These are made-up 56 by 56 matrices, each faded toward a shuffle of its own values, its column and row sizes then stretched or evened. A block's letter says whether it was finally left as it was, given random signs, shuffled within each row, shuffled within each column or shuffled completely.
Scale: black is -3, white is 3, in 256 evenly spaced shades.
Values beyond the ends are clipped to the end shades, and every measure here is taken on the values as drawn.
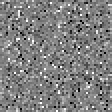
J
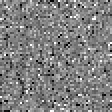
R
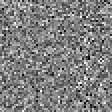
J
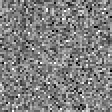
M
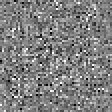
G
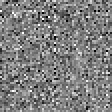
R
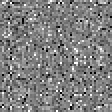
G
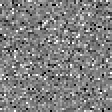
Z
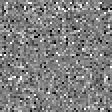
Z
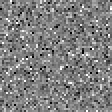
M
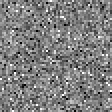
M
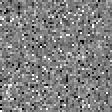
J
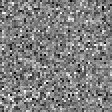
G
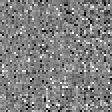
G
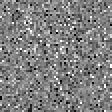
J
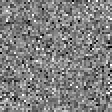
J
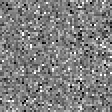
J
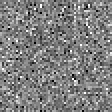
J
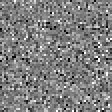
R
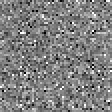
R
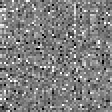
G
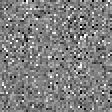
G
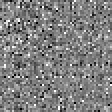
G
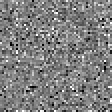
G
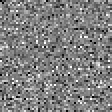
Z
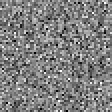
M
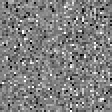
J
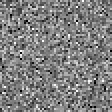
J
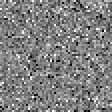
R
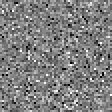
J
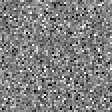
M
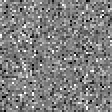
J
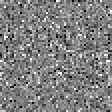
G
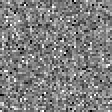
M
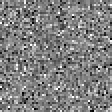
J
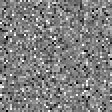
J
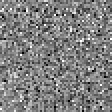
G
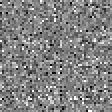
R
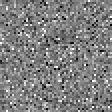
J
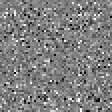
R
